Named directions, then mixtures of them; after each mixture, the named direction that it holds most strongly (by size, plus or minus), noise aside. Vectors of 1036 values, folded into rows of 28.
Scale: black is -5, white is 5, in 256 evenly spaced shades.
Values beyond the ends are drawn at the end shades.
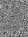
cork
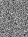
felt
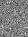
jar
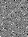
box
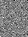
box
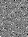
box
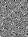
box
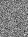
felt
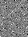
box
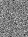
felt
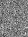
jar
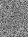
cork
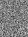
cork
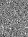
jar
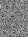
cork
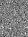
jar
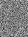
cork
